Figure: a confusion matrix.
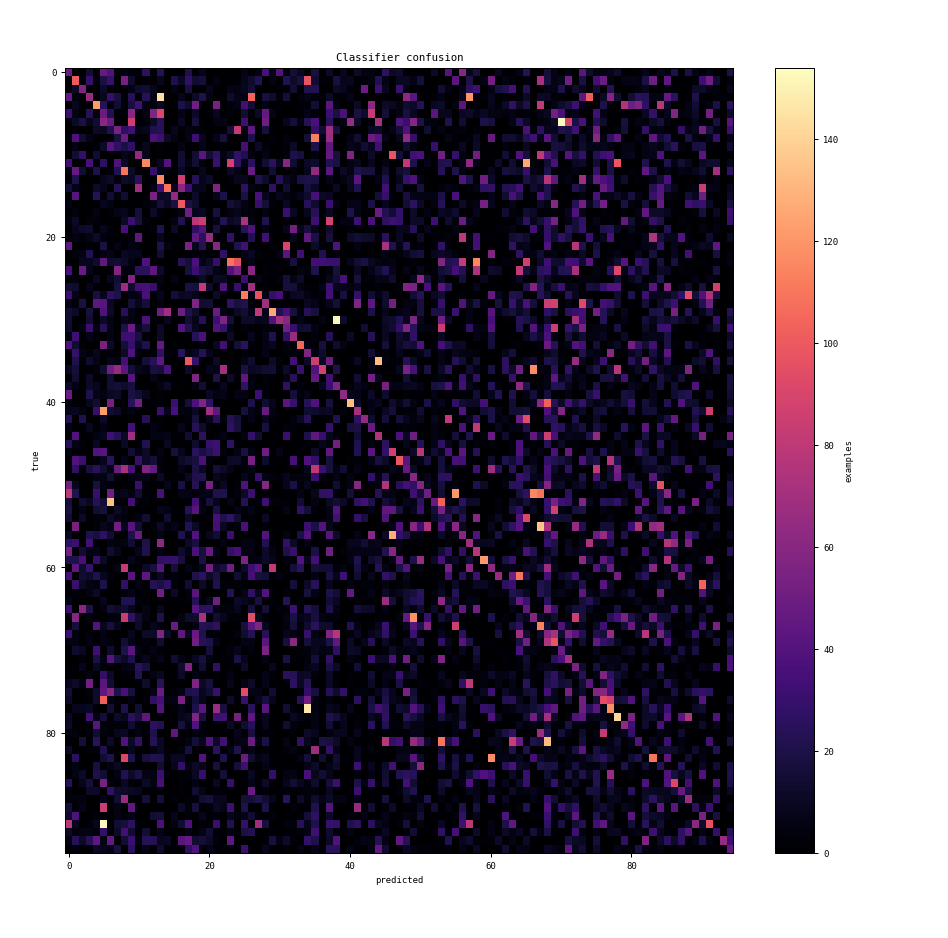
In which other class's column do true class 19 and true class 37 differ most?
43
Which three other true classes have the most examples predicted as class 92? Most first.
26, 12, 67
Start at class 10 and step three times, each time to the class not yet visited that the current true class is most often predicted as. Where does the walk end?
84
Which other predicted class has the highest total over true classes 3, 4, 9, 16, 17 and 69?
13
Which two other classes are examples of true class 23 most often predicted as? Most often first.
58, 24
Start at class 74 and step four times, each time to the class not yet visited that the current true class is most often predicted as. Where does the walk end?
34
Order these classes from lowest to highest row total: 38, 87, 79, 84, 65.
87, 79, 84, 38, 65
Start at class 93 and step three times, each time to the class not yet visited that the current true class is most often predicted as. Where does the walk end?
44
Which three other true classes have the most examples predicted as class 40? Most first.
6, 10, 63
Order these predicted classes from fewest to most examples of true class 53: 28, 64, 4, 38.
28, 4, 64, 38
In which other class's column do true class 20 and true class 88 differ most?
56
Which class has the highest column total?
68
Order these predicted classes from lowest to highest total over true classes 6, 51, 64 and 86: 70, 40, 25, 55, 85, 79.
79, 25, 40, 85, 55, 70
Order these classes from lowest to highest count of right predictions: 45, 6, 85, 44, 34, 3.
45, 85, 6, 34, 3, 44
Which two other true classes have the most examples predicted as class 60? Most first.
83, 48
